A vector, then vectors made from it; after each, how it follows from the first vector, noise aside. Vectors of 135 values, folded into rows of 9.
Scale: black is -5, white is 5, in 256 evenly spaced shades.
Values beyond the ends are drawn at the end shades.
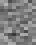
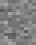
shrunk.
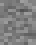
reversed, shrunk.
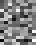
wrapped around, scaled up.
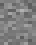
reversed, negated, shrunk.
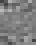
negated, partly zeroed.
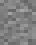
reversed, negated, shrunk.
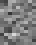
negated.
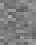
reversed, shrunk.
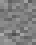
shrunk.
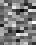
wrapped around, scaled up.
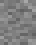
reversed, shrunk.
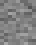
reversed, negated, shrunk.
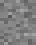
reversed, negated, shrunk.
